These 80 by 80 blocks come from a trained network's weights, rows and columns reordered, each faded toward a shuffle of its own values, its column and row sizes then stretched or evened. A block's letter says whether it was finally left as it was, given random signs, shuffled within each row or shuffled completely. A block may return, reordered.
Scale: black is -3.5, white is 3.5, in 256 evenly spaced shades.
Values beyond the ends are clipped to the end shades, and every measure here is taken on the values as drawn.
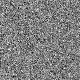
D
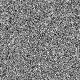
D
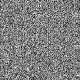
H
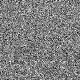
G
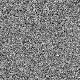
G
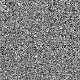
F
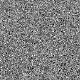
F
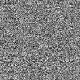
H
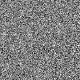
F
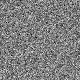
D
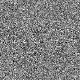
F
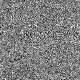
G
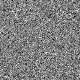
G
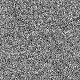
D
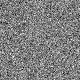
D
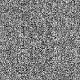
H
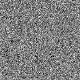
F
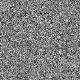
F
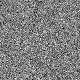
D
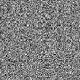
H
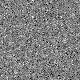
D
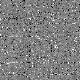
H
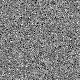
D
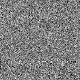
F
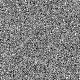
D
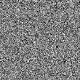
F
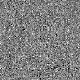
H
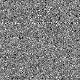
F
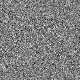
G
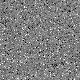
D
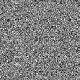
H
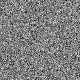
D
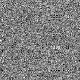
H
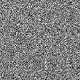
H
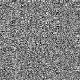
H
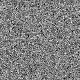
D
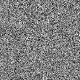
F
